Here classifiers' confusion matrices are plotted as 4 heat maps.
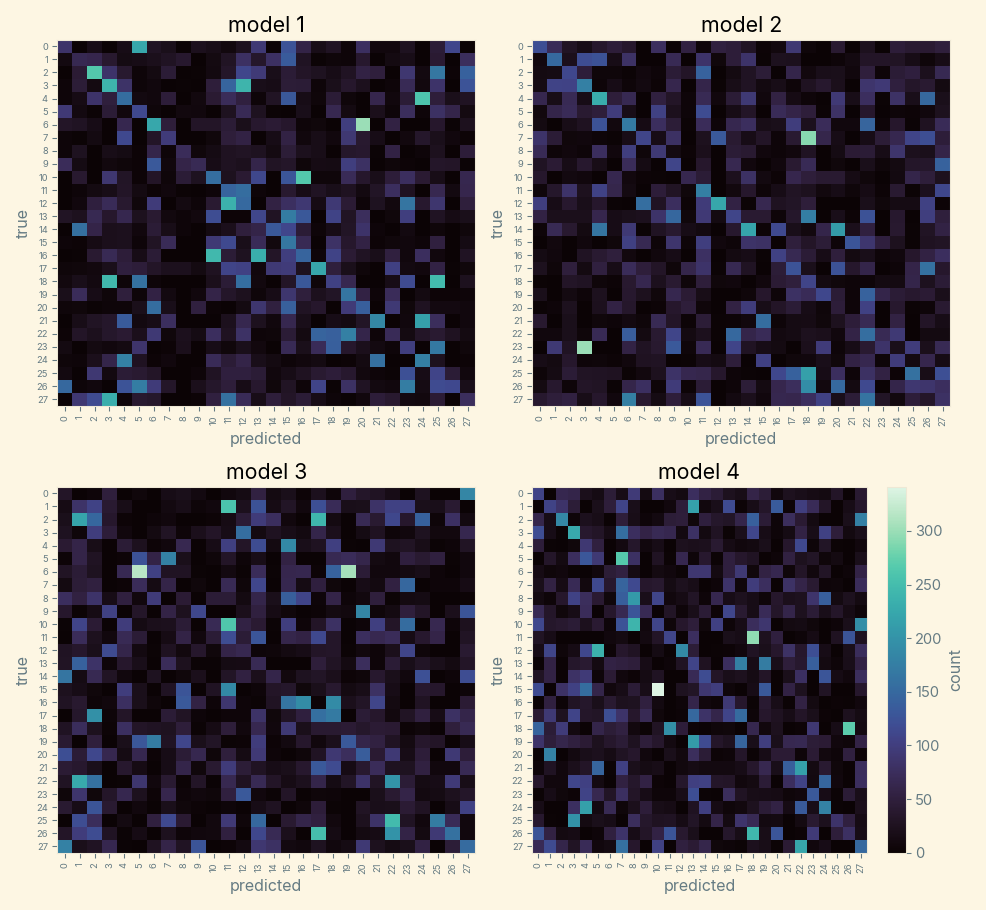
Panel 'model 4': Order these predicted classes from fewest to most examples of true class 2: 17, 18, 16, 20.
20, 16, 17, 18
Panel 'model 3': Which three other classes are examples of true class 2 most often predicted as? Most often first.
17, 1, 24
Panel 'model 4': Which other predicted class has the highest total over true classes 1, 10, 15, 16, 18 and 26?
0
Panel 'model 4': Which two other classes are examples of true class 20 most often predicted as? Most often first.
1, 13
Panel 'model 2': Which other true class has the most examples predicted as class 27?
9
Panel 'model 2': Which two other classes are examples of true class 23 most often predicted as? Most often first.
3, 9
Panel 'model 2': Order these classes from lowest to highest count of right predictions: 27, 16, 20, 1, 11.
20, 27, 16, 1, 11
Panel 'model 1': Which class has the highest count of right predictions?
2
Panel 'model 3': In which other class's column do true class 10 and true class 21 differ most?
11
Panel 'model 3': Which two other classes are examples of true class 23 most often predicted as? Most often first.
12, 1
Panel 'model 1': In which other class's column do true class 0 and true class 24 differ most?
5
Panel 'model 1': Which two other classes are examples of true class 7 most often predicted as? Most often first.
4, 19
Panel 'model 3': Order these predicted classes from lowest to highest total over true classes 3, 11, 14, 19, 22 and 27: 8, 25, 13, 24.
25, 8, 24, 13
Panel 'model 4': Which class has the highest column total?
7
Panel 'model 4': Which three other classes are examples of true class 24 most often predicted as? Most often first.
4, 22, 14
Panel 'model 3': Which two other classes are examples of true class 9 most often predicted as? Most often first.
20, 27
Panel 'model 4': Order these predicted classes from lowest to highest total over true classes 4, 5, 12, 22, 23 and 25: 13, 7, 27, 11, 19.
11, 19, 27, 13, 7
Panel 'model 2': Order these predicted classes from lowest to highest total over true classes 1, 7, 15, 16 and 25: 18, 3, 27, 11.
3, 27, 11, 18
